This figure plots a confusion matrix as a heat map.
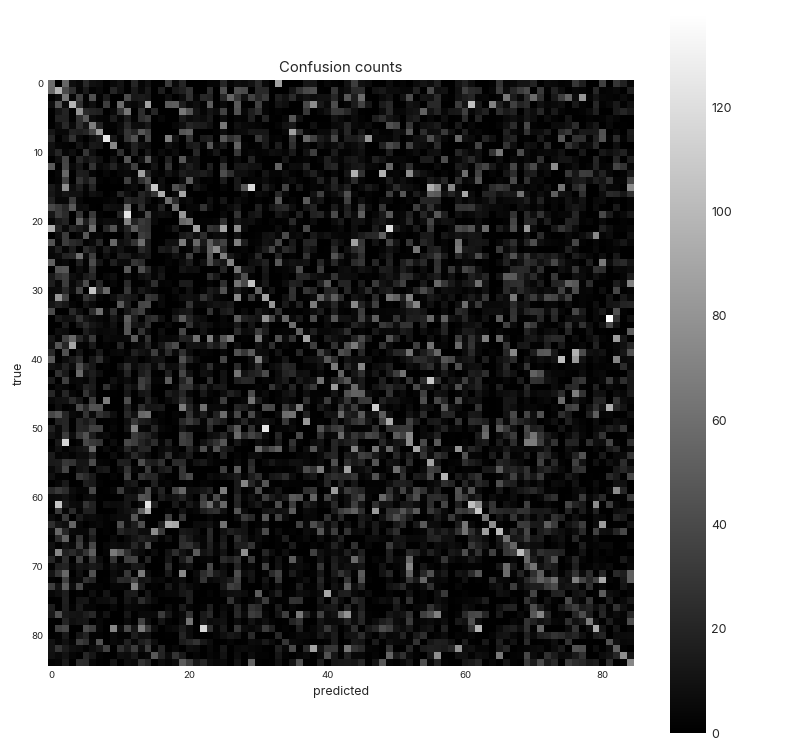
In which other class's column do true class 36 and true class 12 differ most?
73
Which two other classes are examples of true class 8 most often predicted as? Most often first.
46, 17
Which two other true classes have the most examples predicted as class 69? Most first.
21, 52
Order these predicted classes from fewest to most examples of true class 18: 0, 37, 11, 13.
37, 13, 0, 11
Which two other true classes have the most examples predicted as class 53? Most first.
32, 24
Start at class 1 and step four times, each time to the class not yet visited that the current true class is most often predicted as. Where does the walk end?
35
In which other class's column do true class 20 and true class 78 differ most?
11
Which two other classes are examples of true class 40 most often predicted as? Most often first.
74, 76
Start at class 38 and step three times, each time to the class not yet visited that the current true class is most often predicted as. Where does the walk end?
14
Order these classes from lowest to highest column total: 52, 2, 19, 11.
52, 11, 19, 2
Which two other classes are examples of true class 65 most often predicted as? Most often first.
63, 15
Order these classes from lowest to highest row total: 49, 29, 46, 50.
46, 49, 50, 29
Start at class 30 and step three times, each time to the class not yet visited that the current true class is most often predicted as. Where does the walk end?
4
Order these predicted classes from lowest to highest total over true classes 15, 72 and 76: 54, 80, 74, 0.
0, 54, 74, 80
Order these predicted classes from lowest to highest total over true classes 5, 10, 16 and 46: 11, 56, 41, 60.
41, 11, 56, 60
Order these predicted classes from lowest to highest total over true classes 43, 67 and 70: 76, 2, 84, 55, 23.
84, 76, 2, 23, 55
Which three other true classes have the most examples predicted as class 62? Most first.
79, 61, 29
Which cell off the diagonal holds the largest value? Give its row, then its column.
34, 81
